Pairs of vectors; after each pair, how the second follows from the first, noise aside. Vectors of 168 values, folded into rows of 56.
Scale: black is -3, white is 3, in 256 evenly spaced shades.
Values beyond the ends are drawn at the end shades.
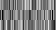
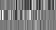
negated, partly zeroed.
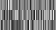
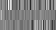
partly zeroed.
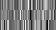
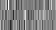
reversed, negated, partly zeroed.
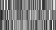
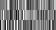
wrapped around.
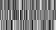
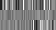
reversed, negated, partly zeroed.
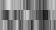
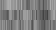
shrunk.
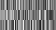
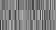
wrapped around, negated, shrunk.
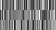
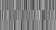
shrunk.
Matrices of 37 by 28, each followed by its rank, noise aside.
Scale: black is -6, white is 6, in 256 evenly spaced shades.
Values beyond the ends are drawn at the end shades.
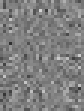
six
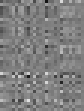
two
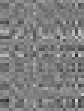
two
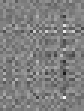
three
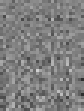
four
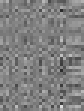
two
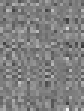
four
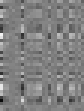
one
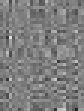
three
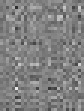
four
